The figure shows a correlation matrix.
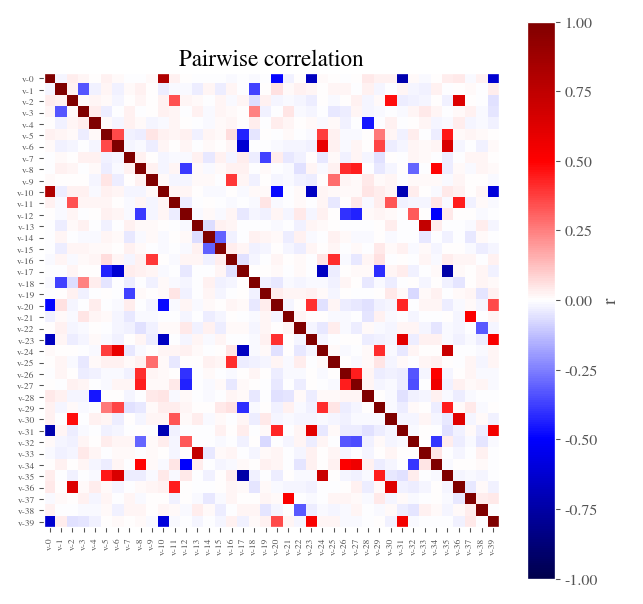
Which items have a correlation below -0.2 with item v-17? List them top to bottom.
v-5, v-6, v-24, v-29, v-35
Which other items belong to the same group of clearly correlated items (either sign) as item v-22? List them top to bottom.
v-38
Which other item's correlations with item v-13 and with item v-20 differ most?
v-33
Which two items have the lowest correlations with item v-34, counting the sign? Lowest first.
v-12, v-32
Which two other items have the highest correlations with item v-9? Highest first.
v-16, v-25
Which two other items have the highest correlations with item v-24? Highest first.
v-35, v-6
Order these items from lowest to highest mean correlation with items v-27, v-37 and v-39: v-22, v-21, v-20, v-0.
v-0, v-22, v-20, v-21
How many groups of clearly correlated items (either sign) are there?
12
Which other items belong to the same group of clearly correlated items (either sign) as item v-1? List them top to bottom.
v-3, v-18
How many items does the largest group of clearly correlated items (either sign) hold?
6
